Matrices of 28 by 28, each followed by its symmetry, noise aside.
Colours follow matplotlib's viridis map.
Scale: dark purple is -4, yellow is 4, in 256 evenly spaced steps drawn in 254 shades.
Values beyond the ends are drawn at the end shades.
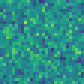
same after a half turn.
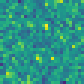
same after a half turn.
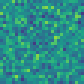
symmetric.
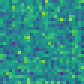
antisymmetric.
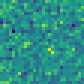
symmetric.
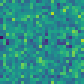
mirrored top to bottom.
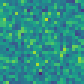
same after a half turn.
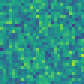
same after a half turn.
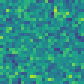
antisymmetric.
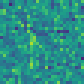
antisymmetric.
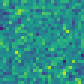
same after a half turn.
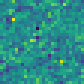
symmetric.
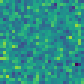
same after a half turn.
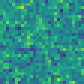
symmetric.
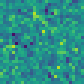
antisymmetric.
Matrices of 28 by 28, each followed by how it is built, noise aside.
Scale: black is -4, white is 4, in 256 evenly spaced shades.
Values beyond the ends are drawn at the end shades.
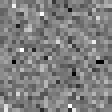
sparse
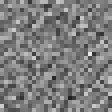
Hankel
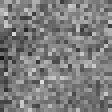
smooth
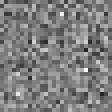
low rank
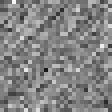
Hankel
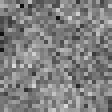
smooth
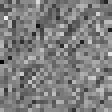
Hankel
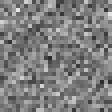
Hankel
